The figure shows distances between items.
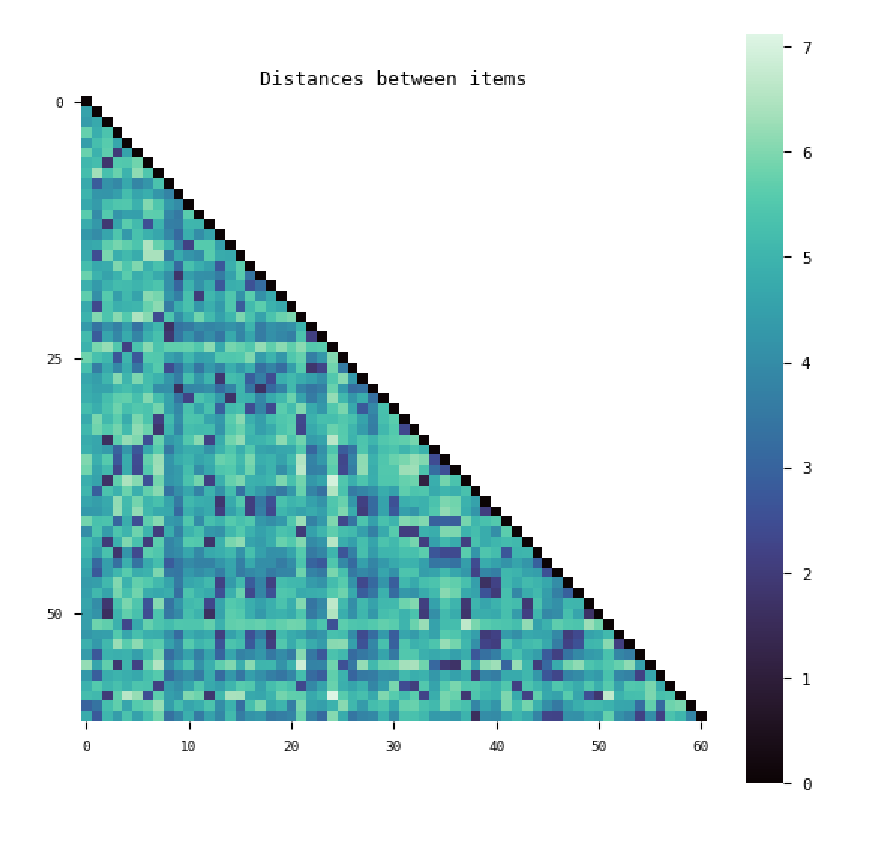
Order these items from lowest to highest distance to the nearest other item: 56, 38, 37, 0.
37, 38, 56, 0
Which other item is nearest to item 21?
42
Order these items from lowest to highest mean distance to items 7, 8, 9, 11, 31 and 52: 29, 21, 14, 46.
21, 46, 29, 14
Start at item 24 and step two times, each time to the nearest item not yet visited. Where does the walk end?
51
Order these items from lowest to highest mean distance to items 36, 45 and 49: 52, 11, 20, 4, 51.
11, 20, 52, 4, 51
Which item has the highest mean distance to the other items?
24
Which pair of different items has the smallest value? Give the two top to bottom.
33, 37
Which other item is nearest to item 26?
22
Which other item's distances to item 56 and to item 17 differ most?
59
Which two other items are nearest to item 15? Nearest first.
1, 20
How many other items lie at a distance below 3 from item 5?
8
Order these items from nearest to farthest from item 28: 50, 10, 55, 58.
10, 50, 58, 55
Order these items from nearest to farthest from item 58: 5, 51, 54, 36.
54, 36, 5, 51
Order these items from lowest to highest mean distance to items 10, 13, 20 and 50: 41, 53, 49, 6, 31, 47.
49, 47, 53, 6, 31, 41
